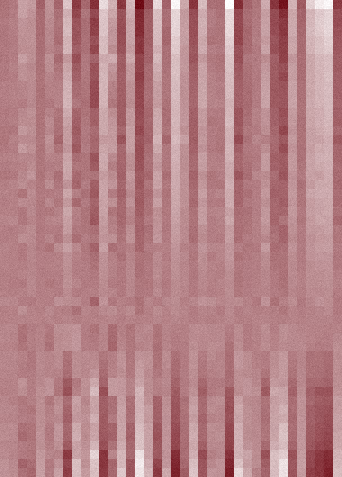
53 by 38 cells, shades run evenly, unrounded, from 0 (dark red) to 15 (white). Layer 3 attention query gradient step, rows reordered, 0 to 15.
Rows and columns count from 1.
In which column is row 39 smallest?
13
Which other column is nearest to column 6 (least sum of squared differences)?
3
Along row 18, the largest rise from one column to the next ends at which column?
12
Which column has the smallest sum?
16
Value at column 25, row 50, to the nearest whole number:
8
